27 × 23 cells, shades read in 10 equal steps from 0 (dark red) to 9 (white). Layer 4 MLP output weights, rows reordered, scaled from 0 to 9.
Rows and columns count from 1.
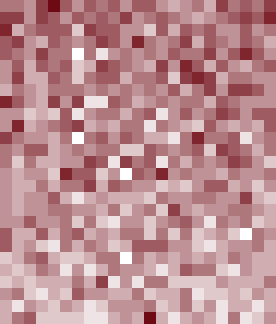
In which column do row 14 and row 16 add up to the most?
14
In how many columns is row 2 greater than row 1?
8
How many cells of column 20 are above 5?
7
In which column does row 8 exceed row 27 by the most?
13
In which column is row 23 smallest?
16
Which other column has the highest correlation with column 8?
6
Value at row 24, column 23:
4
